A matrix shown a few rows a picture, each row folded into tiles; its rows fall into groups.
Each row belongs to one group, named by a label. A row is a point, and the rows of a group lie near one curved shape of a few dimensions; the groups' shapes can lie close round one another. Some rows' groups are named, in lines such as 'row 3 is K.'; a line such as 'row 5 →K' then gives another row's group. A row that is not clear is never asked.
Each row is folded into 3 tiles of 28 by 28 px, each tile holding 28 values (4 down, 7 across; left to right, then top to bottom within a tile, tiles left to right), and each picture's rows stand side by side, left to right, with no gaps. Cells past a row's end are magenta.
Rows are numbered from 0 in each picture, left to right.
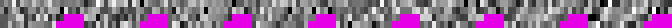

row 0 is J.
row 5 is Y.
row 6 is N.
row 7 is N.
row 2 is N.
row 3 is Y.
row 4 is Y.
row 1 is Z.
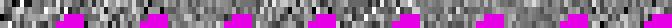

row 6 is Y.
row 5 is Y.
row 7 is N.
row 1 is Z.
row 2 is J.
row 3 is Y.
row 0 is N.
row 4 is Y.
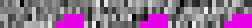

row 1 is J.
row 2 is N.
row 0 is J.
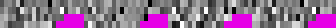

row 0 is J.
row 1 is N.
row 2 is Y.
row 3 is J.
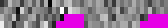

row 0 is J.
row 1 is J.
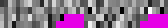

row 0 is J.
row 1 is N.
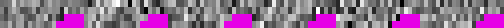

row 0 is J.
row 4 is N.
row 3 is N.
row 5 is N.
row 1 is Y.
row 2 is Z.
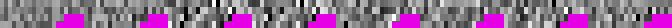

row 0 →Y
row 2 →J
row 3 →J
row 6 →J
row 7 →J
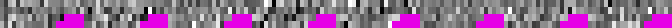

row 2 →N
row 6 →Y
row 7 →J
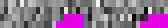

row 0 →Y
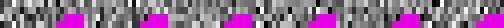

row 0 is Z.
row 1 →J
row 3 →N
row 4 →J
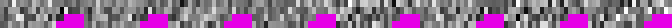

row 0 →J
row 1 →J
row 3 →Y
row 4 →Z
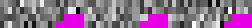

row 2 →N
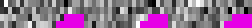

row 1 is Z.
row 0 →N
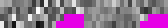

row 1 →Y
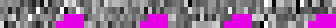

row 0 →Y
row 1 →Y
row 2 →J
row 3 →Z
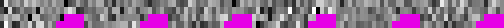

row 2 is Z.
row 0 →N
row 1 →J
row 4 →Y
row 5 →Z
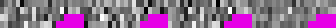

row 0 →J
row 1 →Z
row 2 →J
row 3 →Y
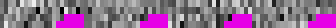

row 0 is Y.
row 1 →J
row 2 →J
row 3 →J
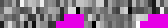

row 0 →Z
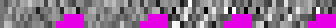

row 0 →Y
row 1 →Y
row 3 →N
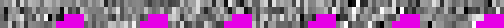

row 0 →J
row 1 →J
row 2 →Y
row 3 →J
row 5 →Z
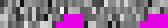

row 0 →J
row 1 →Z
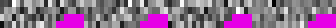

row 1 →Y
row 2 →Z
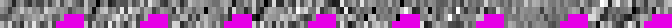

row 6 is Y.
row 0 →N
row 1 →N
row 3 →N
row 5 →Y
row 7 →Z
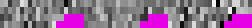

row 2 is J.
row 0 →Z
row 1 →J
